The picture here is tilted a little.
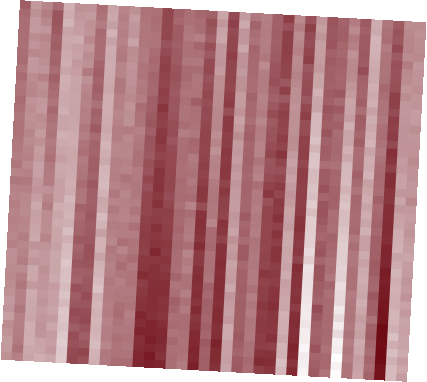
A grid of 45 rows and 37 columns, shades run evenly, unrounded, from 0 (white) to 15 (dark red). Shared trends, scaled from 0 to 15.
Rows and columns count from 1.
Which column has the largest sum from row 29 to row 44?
35
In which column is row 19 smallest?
28
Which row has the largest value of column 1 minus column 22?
1
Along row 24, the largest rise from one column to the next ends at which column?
29
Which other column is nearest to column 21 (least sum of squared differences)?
37
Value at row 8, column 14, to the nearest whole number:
12
